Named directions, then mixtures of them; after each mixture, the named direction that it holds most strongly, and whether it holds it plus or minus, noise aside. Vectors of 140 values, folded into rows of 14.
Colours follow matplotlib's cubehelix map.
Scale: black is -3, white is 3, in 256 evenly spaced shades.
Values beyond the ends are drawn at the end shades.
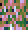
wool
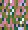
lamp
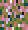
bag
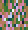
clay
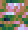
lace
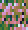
lace, plus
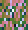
lamp, plus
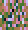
clay, minus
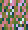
lamp, plus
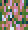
wool, plus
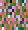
lamp, minus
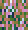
lamp, plus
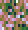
bag, minus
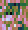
lace, minus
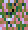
clay, minus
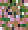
bag, minus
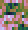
lace, minus
